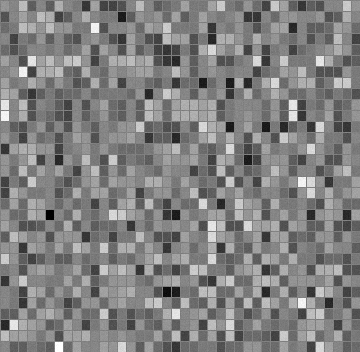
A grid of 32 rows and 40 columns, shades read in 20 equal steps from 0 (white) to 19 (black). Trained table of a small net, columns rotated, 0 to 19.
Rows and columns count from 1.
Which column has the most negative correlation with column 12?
31
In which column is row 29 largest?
34
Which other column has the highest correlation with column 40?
18
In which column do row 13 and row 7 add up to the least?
32
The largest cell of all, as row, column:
20, 6
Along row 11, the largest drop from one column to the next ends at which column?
33
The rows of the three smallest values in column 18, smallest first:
28, 24, 17
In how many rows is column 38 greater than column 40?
18
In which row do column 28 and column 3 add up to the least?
7
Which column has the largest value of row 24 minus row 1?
39
